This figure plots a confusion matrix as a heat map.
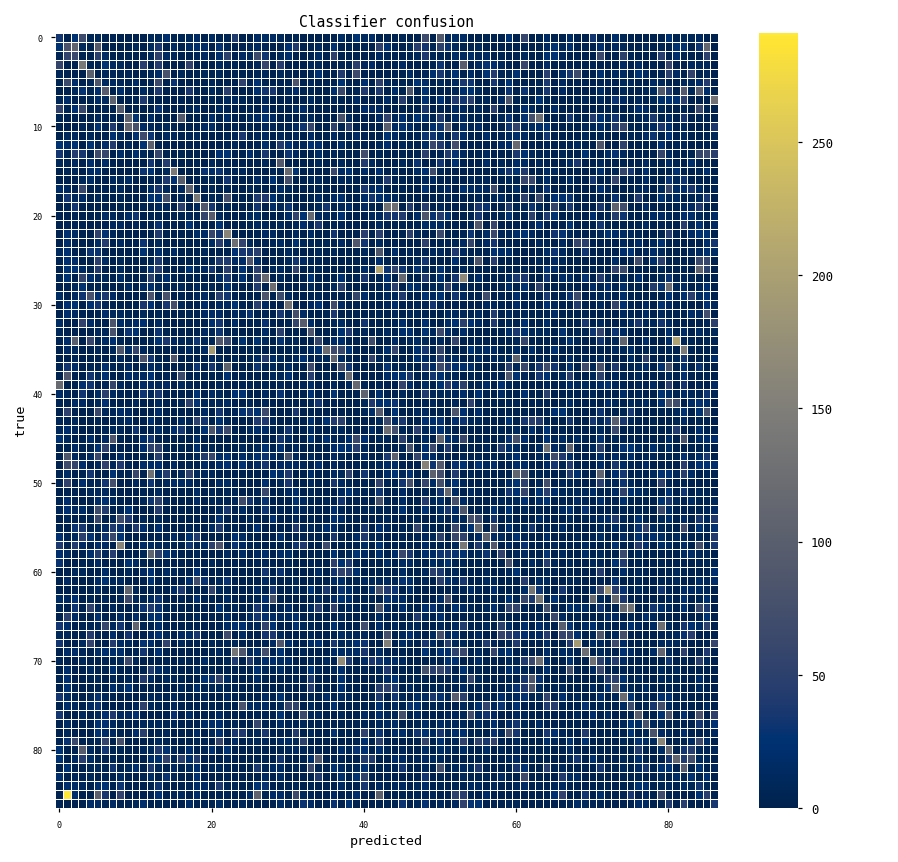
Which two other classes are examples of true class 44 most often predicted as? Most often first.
43, 20
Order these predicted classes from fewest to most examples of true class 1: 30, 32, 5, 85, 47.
32, 30, 47, 5, 85
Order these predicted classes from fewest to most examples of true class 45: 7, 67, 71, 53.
67, 71, 53, 7
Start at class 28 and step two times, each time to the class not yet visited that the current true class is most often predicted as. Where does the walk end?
3
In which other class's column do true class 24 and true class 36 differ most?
60
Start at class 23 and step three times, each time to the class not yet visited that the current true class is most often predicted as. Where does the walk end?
50
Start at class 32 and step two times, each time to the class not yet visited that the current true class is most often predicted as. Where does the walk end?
86
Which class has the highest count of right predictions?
68
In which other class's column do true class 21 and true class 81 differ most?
55
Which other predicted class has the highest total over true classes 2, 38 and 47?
1
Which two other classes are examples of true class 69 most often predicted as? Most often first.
23, 79
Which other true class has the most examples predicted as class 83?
81
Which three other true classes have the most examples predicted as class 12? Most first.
49, 58, 29
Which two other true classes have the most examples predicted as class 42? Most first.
26, 85
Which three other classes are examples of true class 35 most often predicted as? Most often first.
20, 82, 8
